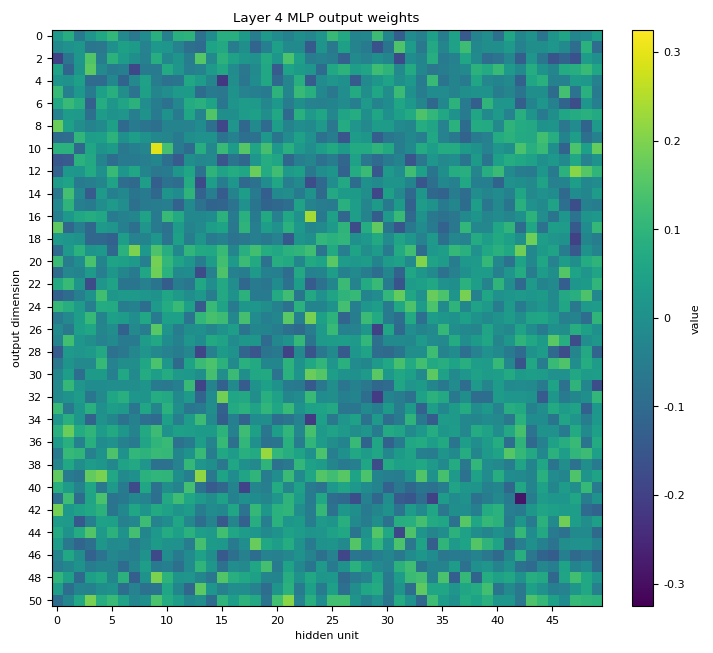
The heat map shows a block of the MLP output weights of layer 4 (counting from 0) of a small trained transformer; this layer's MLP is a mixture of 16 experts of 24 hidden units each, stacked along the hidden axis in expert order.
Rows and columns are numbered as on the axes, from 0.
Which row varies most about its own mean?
41
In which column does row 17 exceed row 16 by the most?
29
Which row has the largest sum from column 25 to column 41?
23
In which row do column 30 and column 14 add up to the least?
40
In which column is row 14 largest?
1
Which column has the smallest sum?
7
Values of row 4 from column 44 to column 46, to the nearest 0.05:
0.1 -0.05 -0.05
